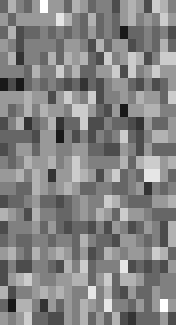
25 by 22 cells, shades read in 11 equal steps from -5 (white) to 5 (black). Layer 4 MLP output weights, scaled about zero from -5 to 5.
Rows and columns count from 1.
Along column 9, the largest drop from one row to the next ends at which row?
8
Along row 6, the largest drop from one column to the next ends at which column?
17
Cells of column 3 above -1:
17
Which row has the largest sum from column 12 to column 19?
10
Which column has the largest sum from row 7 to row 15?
13
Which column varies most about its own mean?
16
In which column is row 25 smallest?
4
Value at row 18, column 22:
-2
